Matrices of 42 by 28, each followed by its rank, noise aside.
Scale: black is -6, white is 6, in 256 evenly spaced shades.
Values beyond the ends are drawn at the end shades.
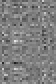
four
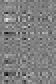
two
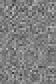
six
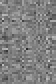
three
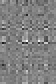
two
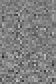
five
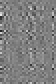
two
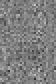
six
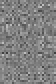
three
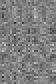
four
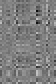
two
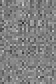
five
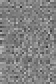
six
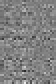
four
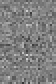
five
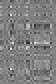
two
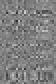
three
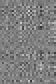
four
